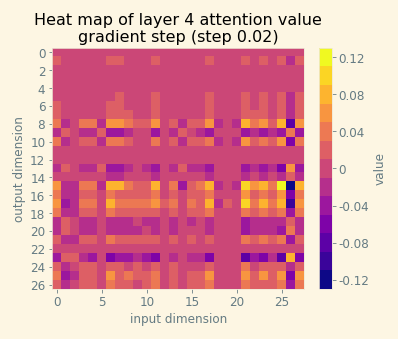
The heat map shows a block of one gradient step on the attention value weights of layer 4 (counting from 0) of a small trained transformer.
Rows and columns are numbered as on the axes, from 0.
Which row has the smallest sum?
23
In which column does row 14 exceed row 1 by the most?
26
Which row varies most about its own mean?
15
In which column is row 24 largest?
21
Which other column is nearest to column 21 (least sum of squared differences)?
25
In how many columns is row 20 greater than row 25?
3
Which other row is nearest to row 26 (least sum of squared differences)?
18
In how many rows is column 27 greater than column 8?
12
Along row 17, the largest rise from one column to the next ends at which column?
27
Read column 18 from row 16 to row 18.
0 -0.02 0
